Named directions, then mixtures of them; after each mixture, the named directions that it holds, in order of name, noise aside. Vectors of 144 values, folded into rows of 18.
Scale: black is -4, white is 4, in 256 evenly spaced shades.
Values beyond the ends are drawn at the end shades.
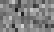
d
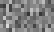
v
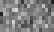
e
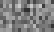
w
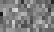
e.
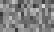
d, e.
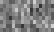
d, w.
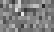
d, w.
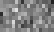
e.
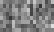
d, w.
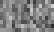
d, w.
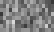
e, v.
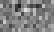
d, w.
